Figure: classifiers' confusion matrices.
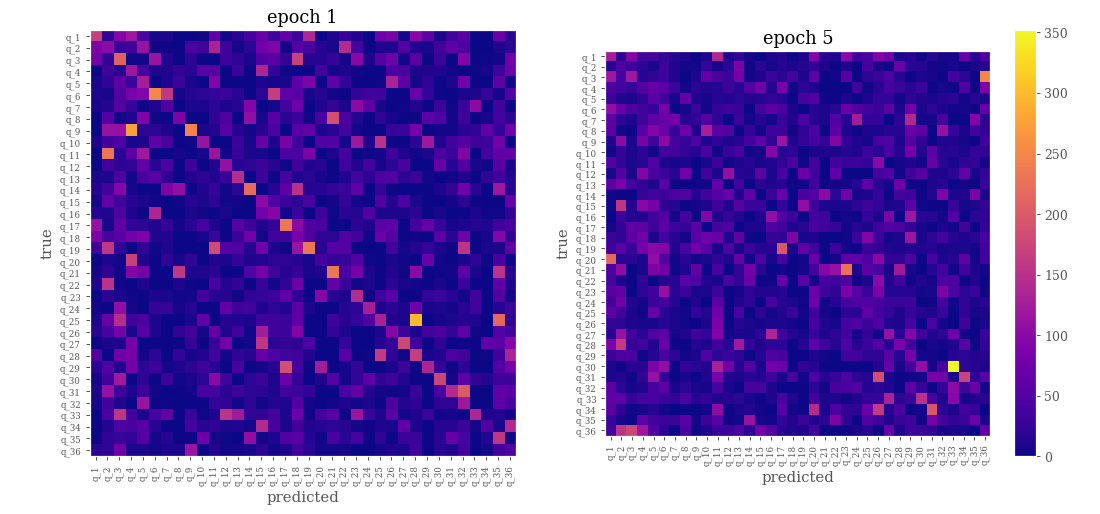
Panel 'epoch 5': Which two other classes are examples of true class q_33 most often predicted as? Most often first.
q_30, q_27
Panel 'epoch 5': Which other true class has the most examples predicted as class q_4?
q_36
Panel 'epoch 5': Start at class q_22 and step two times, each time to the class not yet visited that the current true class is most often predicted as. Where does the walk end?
q_11
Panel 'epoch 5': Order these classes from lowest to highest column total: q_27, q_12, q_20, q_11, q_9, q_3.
q_9, q_12, q_3, q_27, q_20, q_11
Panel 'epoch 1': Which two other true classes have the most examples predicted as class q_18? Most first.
q_3, q_14
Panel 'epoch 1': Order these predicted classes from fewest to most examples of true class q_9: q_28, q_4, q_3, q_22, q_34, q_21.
q_21, q_22, q_34, q_28, q_3, q_4
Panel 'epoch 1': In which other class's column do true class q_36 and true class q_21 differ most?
q_8
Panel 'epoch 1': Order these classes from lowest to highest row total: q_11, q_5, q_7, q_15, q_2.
q_15, q_7, q_5, q_11, q_2
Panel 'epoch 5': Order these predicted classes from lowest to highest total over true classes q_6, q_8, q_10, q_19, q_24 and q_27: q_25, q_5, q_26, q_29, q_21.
q_21, q_26, q_25, q_5, q_29
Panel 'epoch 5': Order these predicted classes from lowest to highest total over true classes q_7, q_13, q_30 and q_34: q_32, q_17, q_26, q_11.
q_32, q_17, q_26, q_11
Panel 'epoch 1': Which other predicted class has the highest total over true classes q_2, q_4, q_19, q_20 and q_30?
q_11
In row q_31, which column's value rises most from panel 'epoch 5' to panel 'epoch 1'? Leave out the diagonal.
q_32
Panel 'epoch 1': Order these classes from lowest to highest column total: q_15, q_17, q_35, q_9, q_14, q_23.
q_9, q_14, q_23, q_17, q_15, q_35
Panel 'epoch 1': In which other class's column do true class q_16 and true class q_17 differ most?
q_6
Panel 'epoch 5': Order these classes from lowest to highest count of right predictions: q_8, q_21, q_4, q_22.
q_22, q_4, q_8, q_21
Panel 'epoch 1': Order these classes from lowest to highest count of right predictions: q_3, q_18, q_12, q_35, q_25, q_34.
q_34, q_18, q_12, q_25, q_35, q_3
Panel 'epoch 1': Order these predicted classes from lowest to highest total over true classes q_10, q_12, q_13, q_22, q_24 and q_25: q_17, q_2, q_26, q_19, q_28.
q_19, q_26, q_17, q_2, q_28
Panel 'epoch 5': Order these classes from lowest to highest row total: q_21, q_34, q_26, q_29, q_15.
q_26, q_29, q_15, q_34, q_21
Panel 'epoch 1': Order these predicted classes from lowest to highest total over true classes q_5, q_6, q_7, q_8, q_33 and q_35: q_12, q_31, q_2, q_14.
q_31, q_2, q_12, q_14
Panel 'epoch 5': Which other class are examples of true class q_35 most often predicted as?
q_14
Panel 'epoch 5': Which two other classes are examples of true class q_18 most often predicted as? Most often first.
q_29, q_25
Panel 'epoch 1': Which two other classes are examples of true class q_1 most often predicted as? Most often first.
q_19, q_4
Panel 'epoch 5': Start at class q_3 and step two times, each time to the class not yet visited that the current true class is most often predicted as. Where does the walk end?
q_2
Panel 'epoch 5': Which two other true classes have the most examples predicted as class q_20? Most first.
q_34, q_1
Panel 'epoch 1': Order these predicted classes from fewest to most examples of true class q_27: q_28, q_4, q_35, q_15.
q_28, q_35, q_4, q_15
